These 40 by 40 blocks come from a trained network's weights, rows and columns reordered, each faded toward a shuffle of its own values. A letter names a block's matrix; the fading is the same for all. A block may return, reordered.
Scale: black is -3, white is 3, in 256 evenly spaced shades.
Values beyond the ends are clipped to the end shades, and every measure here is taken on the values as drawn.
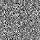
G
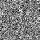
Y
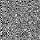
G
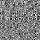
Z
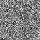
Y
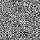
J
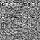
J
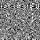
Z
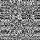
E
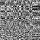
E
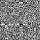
J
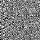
G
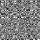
J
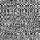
E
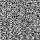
Y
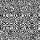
J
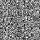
Y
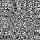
J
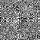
Z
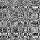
E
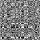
E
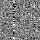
G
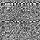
E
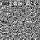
Z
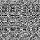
E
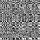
E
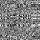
J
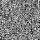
Y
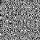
Z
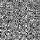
G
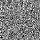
G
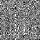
G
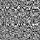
Z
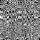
Z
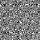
Z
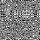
Z
